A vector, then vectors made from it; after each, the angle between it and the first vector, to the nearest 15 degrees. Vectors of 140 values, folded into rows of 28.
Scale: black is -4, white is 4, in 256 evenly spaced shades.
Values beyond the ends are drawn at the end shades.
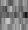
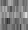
165 degrees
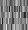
75 degrees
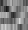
90 degrees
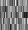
60 degrees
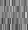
105 degrees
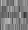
45 degrees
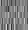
90 degrees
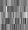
135 degrees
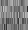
120 degrees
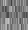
45 degrees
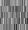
90 degrees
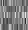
120 degrees
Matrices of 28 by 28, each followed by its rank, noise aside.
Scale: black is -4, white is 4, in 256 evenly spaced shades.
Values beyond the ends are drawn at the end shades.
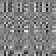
two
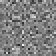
five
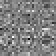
three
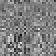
three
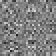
three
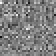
five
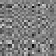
three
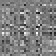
two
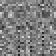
five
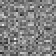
four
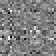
three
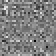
four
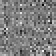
five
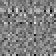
three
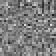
five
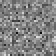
five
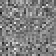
five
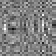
three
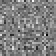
five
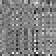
three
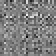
three
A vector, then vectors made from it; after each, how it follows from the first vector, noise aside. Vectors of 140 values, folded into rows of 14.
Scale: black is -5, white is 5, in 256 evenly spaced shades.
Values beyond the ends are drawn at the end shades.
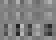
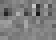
reversed, partly zeroed.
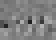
wrapped around, partly zeroed.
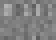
reversed, negated, shrunk.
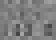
shrunk.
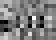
wrapped around, scaled up.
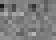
wrapped around, partly zeroed.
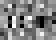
wrapped around, scaled up.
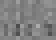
shrunk.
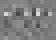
reversed, negated, partly zeroed.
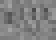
wrapped around, shrunk.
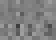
shrunk.
